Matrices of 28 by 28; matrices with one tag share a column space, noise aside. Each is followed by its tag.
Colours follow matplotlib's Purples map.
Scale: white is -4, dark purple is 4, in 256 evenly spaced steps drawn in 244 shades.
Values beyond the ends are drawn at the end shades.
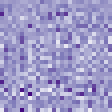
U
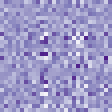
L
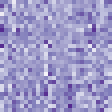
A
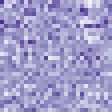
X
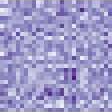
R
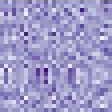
R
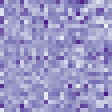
X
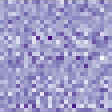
L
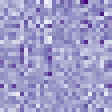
X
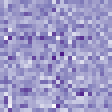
L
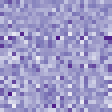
L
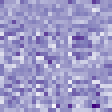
L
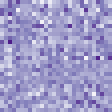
X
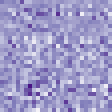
U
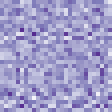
R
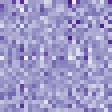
X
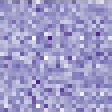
L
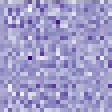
X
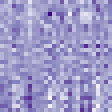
A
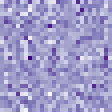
X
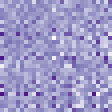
L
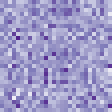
R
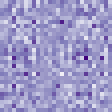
X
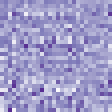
U
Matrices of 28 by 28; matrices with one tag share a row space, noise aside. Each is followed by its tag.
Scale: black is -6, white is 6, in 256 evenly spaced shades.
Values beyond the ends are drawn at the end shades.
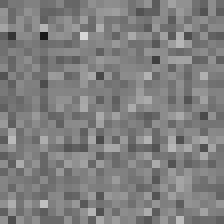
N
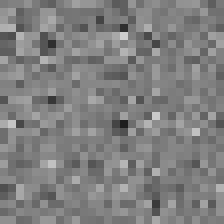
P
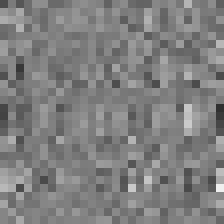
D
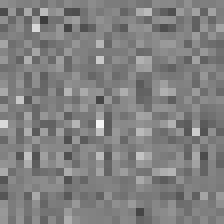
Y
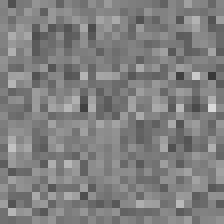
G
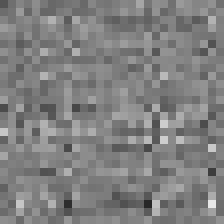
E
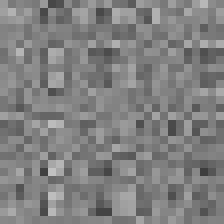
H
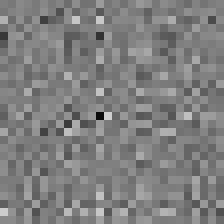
Y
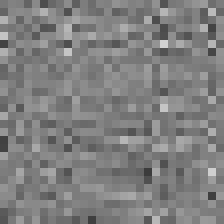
E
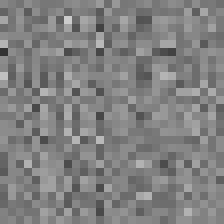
Y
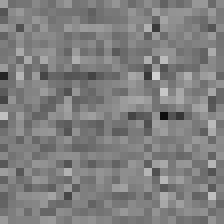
E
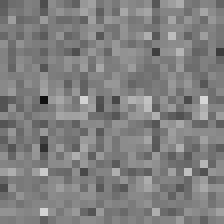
N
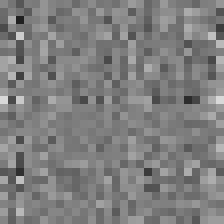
D
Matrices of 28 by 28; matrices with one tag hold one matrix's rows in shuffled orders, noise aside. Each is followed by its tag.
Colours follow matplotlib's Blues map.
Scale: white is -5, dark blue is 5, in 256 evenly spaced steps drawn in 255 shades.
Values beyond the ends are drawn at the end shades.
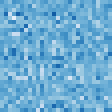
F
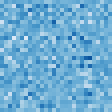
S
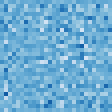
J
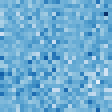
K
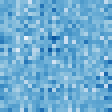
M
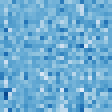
J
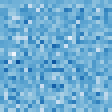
F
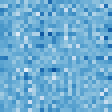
M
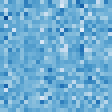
J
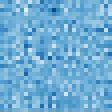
M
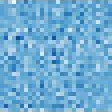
F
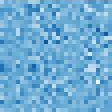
K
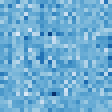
M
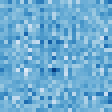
M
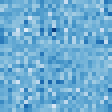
M
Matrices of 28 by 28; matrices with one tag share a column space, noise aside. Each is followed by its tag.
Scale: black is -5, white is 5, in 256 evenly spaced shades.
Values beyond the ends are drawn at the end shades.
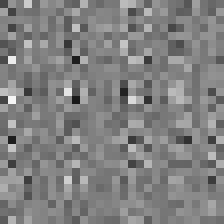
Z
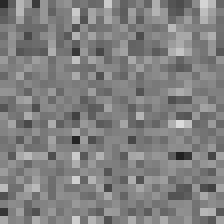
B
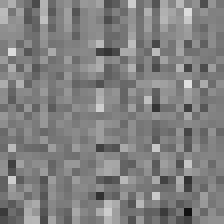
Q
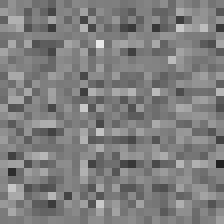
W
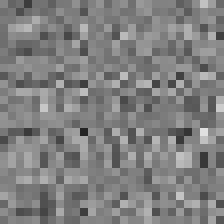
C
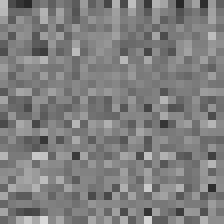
B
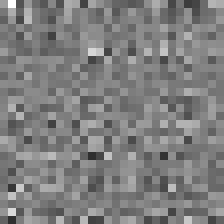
B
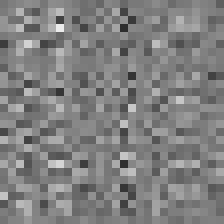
W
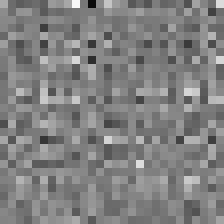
Z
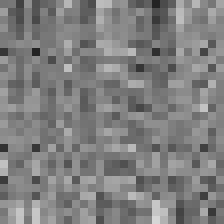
Q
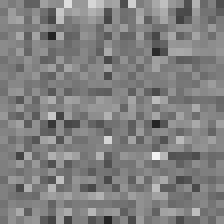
B
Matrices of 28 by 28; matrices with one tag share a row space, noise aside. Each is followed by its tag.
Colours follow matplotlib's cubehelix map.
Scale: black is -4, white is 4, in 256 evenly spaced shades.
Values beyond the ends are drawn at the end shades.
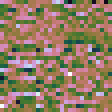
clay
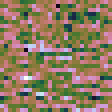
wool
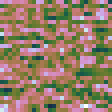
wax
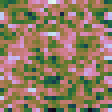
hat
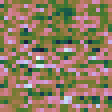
wool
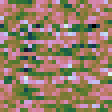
wool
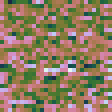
hat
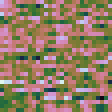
wax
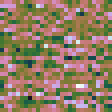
clay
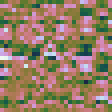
wax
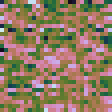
hat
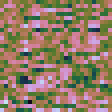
wool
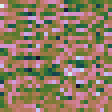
clay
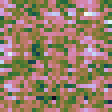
hat
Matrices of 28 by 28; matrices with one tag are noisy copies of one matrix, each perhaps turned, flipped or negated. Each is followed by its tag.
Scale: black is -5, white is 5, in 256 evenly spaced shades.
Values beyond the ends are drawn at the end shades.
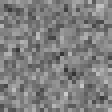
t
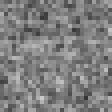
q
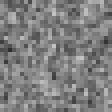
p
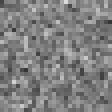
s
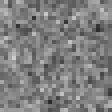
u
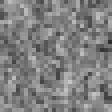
p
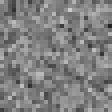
t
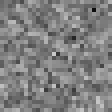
t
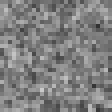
u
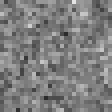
u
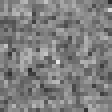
s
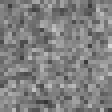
s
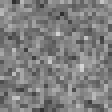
p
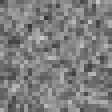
t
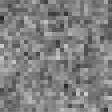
u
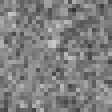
s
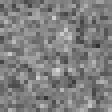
q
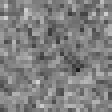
q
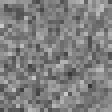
t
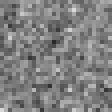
s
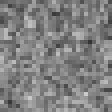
u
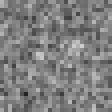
q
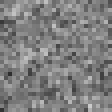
s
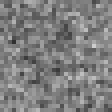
q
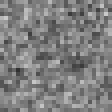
q
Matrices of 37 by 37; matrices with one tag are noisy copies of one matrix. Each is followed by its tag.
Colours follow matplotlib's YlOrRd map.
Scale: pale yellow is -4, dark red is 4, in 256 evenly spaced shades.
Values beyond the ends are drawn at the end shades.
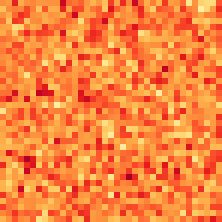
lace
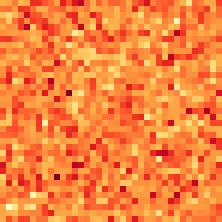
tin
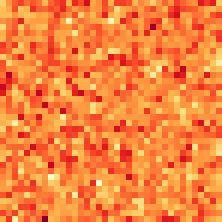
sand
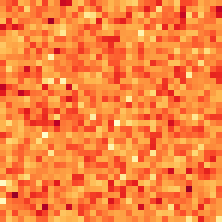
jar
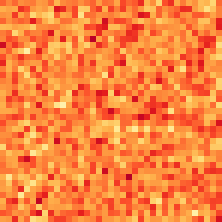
lace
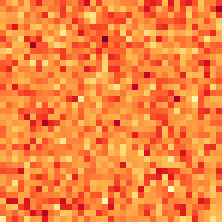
jar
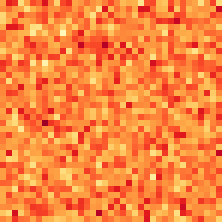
jar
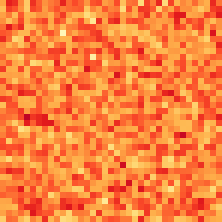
jar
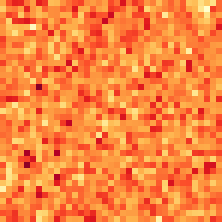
lace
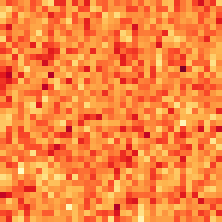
sand
